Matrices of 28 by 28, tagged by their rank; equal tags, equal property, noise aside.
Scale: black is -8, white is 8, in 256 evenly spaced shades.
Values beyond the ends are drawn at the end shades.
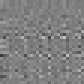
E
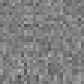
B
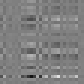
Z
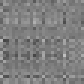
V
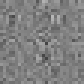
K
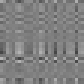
Z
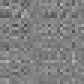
E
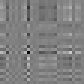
Z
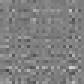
E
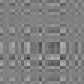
Z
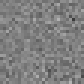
B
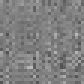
E
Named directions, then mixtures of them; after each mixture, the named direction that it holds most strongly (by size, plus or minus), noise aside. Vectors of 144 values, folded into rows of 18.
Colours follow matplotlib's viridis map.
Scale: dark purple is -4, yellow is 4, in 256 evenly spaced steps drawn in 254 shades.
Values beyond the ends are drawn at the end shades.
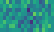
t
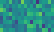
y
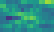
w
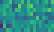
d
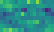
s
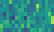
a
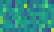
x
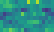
s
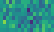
t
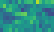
w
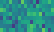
y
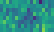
t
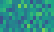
y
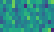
x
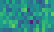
t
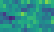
w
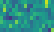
x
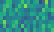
d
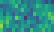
w
